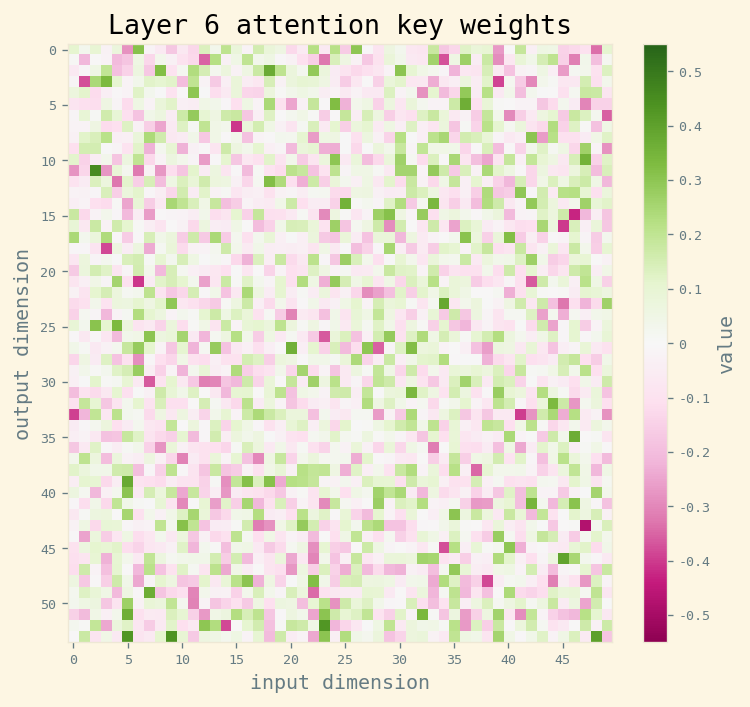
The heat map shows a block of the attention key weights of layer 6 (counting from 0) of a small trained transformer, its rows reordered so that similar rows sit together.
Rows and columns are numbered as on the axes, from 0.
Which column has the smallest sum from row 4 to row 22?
23
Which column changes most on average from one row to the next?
22
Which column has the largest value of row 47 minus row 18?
7
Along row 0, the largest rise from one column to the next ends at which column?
6
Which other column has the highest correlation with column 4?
21
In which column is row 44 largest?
39
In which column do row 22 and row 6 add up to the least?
40
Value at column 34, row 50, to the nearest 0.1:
-0.1
